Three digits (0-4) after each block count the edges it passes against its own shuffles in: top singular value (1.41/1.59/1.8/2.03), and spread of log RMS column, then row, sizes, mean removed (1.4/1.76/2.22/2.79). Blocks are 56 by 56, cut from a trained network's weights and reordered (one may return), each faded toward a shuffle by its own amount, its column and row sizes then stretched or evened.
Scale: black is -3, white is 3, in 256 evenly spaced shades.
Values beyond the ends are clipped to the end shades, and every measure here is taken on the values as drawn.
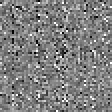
1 3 0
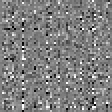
2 4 2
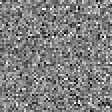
1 1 2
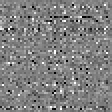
0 2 4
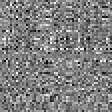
4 1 4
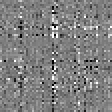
3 4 3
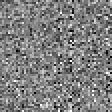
2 3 0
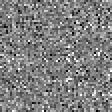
0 0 1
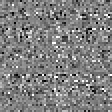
0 0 4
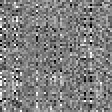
4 4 1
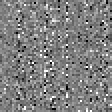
0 4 0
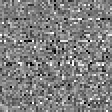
1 0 3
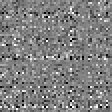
0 3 4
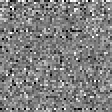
1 0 3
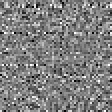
2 1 3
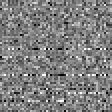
3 0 4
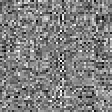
4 2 2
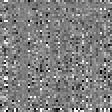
1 4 3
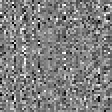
2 4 1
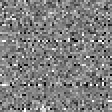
1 0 3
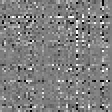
2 4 3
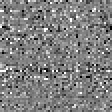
0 0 4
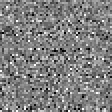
1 0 3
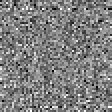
2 0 1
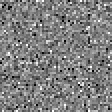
0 0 1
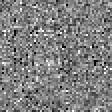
1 1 1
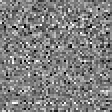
2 0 3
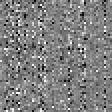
0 4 0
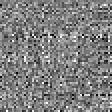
4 1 3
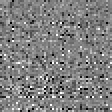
2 2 3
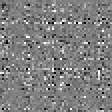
1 3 4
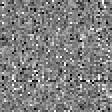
2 2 1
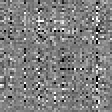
4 4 3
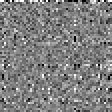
3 1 3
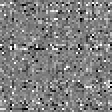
2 2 3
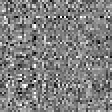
4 2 3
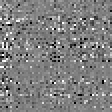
0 3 4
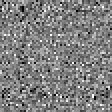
2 0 2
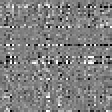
3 3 4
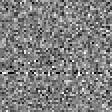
2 0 1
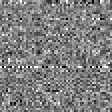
3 0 3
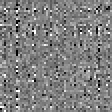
2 4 2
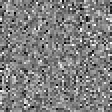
2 2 0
